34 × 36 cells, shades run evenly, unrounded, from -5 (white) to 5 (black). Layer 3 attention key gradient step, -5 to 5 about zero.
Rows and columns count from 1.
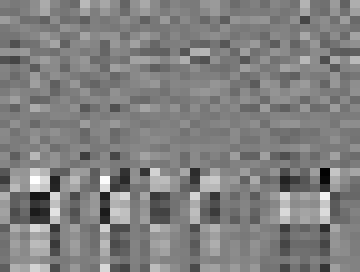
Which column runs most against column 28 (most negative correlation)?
24
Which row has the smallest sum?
1
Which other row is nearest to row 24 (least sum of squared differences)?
29
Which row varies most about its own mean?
23
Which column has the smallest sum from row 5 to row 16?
31
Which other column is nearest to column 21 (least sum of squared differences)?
3
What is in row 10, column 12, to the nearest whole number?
1
